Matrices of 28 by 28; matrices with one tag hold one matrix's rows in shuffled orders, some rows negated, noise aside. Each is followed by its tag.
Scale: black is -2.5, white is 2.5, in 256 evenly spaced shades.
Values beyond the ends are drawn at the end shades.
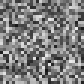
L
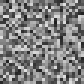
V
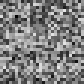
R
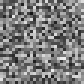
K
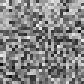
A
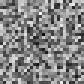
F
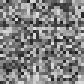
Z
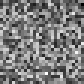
F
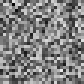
V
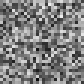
K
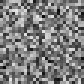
L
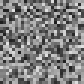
V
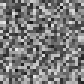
L
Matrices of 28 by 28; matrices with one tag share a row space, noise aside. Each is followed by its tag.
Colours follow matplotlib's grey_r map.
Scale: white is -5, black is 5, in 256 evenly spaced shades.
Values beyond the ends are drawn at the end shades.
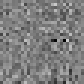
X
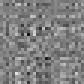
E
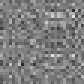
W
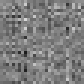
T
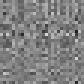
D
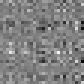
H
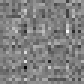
T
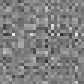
D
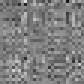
T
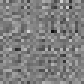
X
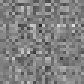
E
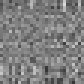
W
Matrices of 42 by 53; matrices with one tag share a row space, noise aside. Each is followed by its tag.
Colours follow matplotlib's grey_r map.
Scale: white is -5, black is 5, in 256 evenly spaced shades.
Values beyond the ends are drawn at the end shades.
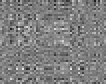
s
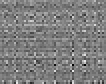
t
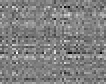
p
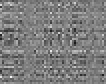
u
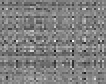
t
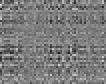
u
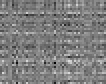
p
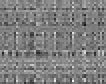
t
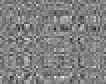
s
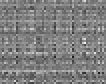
t
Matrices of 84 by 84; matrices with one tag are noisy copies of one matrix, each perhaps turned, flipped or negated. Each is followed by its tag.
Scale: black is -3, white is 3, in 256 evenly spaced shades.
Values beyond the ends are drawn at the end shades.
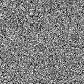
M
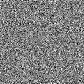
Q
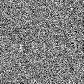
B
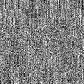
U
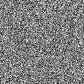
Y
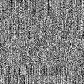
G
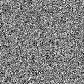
Y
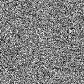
M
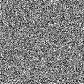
Q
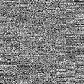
U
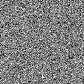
Q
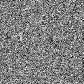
B
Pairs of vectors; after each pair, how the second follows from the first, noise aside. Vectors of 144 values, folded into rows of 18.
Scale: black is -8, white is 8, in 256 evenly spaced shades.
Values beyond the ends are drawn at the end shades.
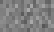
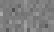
wrapped around, negated, partly zeroed.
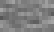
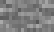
copied.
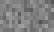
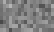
wrapped around, negated.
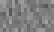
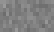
shrunk.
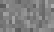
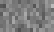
copied.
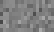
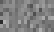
copied.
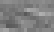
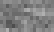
copied.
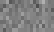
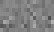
wrapped around, partly zeroed.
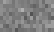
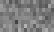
wrapped around, negated.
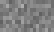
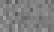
wrapped around, partly zeroed.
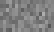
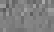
wrapped around, negated, partly zeroed.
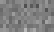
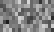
wrapped around, negated, scaled up.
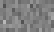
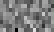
wrapped around, negated, scaled up.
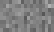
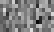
wrapped around, negated, scaled up.
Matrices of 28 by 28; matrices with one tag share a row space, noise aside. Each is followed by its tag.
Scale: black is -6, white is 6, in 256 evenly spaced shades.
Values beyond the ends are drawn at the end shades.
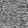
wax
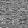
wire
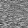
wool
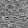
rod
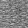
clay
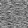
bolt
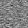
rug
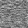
bolt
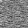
wool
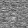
clay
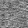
rod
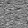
rug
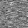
rod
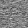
clay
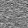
rug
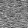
wool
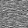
rod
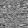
wax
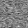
rug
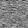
clay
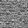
wire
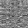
wire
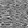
bolt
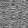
clay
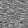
wool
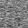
rug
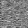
bolt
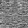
wire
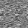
rug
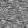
rod
